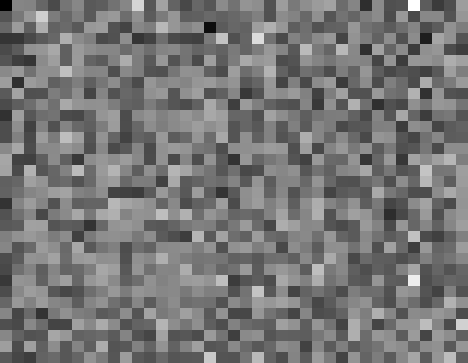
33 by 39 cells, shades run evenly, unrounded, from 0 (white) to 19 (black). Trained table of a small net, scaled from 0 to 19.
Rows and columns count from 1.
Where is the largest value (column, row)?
1, 1
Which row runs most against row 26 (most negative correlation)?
23
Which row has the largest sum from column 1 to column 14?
4
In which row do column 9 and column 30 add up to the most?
21
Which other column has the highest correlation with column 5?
29
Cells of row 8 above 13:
7
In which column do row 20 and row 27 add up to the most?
33
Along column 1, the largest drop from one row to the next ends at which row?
2
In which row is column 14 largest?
17
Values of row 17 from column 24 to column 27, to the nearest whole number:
9 9 11 8
